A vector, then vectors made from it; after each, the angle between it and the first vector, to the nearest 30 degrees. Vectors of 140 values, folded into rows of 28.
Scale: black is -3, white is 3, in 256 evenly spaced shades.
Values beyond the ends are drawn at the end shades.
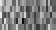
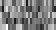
60 degrees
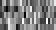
120 degrees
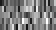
120 degrees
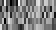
120 degrees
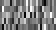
120 degrees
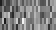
150 degrees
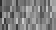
150 degrees
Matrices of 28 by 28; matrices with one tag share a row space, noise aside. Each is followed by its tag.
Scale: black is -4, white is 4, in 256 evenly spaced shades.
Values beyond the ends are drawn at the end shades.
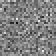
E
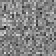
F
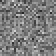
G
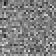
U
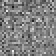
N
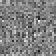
G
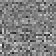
N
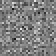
G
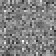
F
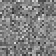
G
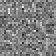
F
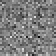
G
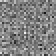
U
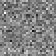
F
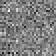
F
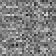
E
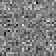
F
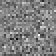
E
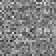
N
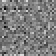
U
